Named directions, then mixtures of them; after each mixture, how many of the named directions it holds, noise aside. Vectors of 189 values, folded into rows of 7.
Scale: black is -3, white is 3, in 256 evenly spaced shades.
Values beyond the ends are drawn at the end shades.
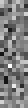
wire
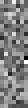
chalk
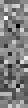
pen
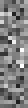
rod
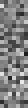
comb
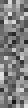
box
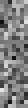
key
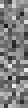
three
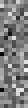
four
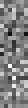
two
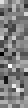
one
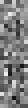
two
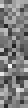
four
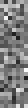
three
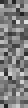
two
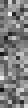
three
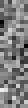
four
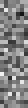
one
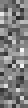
one
